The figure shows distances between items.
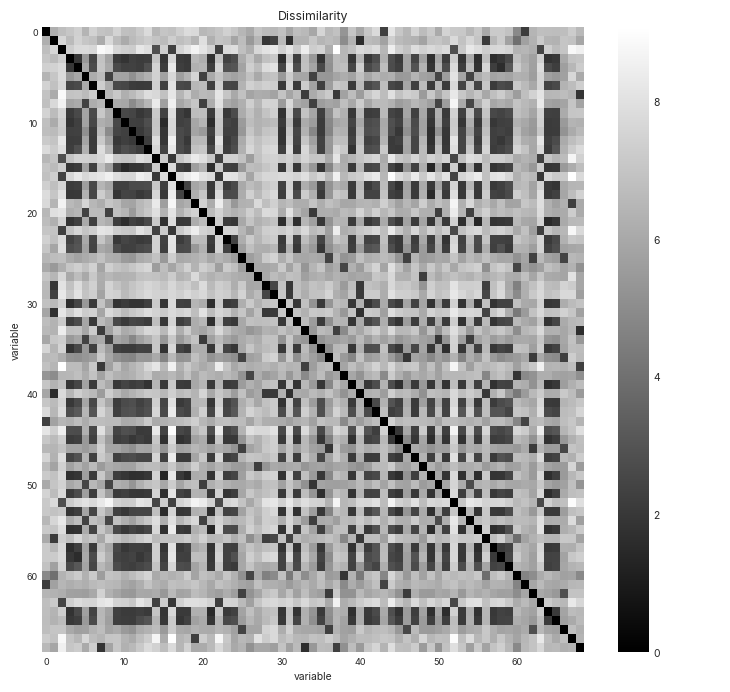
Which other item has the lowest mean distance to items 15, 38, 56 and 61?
60
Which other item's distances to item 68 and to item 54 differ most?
7
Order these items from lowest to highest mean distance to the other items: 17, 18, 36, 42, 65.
65, 17, 18, 42, 36
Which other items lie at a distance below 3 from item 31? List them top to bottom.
1, 28, 29, 40, 56
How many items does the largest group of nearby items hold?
32
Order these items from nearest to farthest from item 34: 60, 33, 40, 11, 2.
11, 33, 60, 40, 2
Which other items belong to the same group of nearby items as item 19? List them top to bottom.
67
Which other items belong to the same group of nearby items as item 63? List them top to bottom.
2, 14, 16, 22, 52
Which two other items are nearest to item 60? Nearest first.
38, 26
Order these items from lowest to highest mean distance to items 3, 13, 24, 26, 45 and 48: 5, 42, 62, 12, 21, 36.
21, 12, 42, 36, 62, 5
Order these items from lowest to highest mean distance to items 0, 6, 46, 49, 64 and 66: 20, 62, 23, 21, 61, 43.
21, 23, 62, 61, 43, 20
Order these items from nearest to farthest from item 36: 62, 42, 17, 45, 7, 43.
62, 45, 17, 42, 43, 7
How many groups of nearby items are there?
10
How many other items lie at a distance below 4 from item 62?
4
